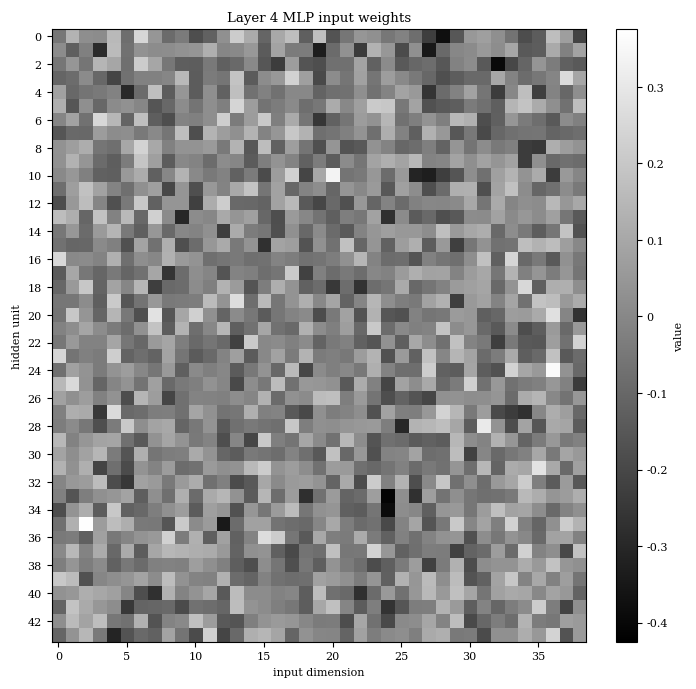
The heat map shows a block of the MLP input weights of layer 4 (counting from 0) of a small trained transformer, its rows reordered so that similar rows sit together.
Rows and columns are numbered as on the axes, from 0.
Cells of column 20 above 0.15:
5
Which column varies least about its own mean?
11
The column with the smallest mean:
24
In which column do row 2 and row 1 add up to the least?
19
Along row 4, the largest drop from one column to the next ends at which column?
35
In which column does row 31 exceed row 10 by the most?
15
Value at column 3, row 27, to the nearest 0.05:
-0.25
